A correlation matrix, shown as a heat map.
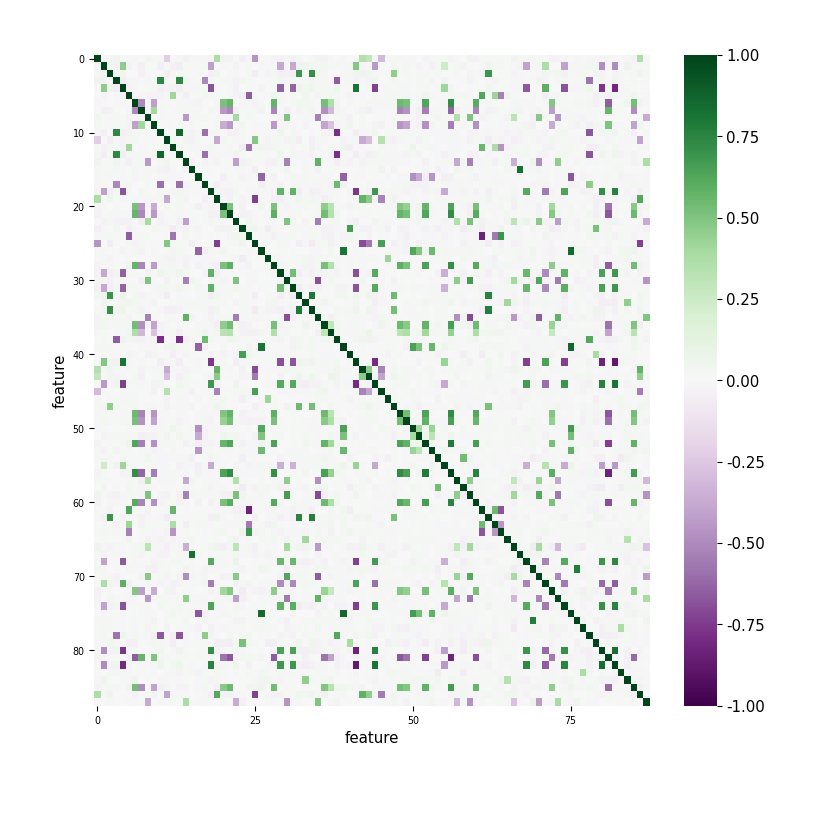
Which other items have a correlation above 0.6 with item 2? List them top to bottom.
32, 34, 62
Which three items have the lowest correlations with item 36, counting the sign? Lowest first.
81, 7, 9
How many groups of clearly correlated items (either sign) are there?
15
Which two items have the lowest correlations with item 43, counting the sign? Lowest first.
25, 45
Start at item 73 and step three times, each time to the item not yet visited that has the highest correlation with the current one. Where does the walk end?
87
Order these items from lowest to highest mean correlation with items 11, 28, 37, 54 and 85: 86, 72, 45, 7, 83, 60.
7, 86, 83, 45, 72, 60
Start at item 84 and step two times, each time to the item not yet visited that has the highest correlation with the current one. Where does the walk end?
65
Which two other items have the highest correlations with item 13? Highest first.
10, 3
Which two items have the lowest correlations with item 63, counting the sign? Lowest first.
24, 64
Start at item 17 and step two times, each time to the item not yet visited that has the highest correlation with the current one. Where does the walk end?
78
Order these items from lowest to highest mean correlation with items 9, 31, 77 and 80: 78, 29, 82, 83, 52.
52, 78, 83, 29, 82
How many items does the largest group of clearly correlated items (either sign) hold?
16
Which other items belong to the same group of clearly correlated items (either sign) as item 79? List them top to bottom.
23, 40
